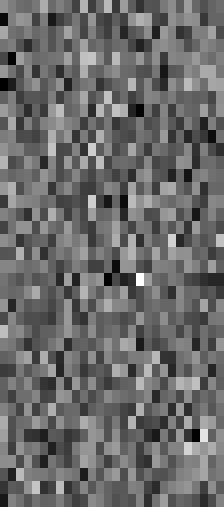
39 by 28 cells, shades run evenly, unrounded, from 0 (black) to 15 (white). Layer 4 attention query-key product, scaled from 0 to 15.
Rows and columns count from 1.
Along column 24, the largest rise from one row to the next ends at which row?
35
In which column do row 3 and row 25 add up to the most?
9
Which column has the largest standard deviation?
18
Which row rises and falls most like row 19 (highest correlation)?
15
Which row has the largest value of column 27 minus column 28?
3
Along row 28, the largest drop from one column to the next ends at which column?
21
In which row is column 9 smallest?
7
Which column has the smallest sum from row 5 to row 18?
16
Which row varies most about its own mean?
22
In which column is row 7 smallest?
1
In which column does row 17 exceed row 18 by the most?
12
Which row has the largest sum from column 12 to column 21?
5
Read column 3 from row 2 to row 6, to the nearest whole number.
9 6 5 9 4
